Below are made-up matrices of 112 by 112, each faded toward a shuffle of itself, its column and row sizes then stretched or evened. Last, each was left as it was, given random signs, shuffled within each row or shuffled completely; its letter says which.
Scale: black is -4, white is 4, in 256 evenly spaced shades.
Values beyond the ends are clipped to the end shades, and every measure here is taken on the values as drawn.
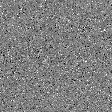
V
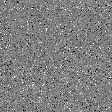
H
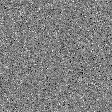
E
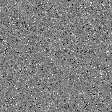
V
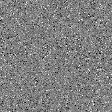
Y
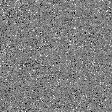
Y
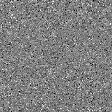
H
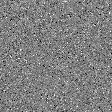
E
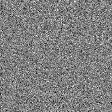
H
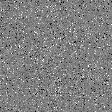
Y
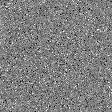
E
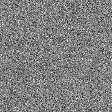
Y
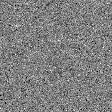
V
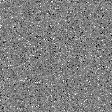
H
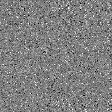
H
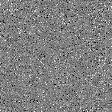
H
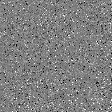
H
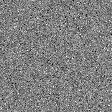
E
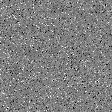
E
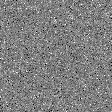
E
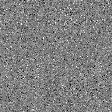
H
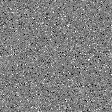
V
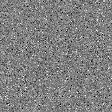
Y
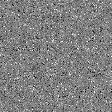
Y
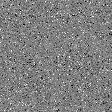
V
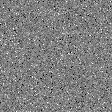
E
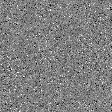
Y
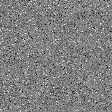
V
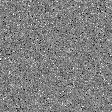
E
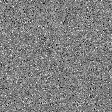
V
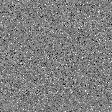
V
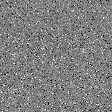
V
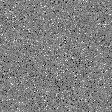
E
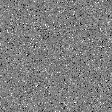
Y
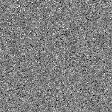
H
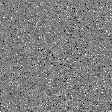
H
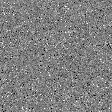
V
